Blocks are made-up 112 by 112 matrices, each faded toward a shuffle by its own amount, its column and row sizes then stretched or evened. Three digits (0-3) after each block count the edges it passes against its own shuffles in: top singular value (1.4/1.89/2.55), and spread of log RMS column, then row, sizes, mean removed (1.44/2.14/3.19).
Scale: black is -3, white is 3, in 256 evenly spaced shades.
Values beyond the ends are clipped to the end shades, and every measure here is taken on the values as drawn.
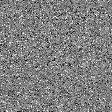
0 0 1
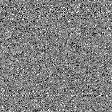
1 0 2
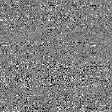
1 2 3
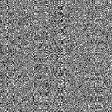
3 2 0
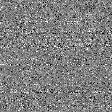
1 0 2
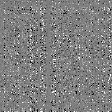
1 3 2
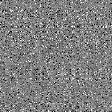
2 1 2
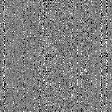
2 3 0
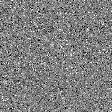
0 0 1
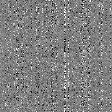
1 3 1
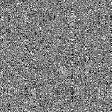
2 2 0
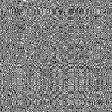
3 0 1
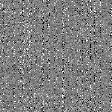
0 3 1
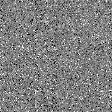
0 1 0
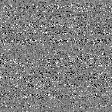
0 0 3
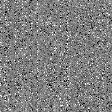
1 2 0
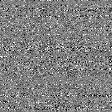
0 0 3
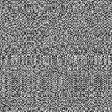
3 0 2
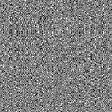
3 2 0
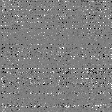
1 2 3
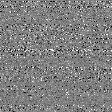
1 0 3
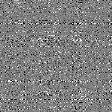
2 2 3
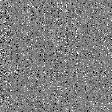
1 2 1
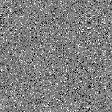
2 1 0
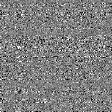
1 1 3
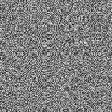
3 0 0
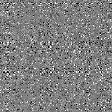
2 2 2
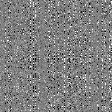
2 3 1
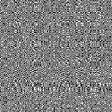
3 2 2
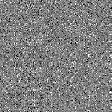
2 1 0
